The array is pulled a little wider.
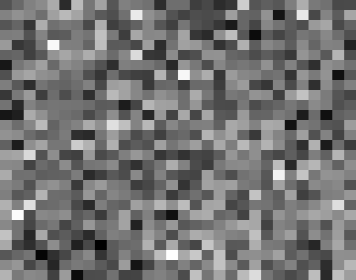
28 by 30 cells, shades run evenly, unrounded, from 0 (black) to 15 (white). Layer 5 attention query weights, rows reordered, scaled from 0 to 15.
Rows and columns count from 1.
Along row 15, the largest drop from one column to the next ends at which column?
28
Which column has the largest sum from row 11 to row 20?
24
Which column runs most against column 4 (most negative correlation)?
15
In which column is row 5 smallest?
30
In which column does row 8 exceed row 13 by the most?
16
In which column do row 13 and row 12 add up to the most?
10
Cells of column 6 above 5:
23
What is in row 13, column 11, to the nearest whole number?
11
